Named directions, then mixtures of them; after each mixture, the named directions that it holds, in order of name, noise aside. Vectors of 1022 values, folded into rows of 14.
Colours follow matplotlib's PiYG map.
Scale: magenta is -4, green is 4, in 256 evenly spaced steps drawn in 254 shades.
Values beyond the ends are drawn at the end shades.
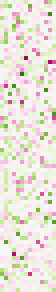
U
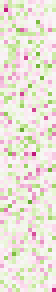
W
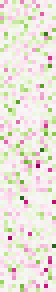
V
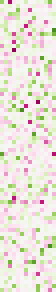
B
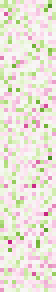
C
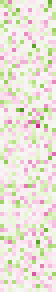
B, C.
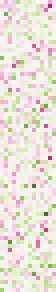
C.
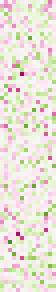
C, U.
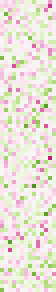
C.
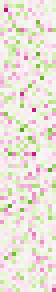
W.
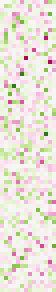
U, V.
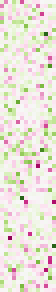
V.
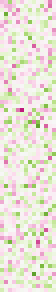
B, C.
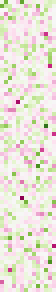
C, V.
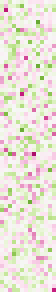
W.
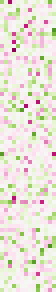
B.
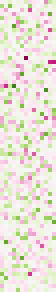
U, W.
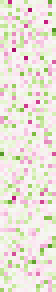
B, U.
